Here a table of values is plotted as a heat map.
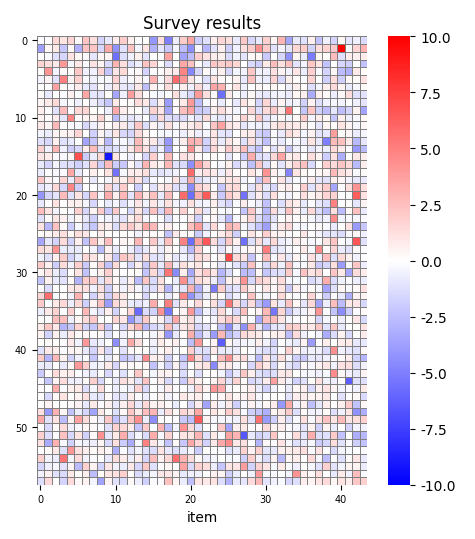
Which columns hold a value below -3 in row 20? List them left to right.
0, 20, 27
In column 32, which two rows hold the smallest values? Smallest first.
47, 54
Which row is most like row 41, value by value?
52
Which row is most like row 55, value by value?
31
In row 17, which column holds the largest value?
20
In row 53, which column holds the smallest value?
10
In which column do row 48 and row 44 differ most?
41
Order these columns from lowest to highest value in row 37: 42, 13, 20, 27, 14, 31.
27, 14, 31, 42, 20, 13
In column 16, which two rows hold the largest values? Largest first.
35, 50
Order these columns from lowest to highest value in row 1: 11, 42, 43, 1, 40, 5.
5, 11, 1, 42, 43, 40
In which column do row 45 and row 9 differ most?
33
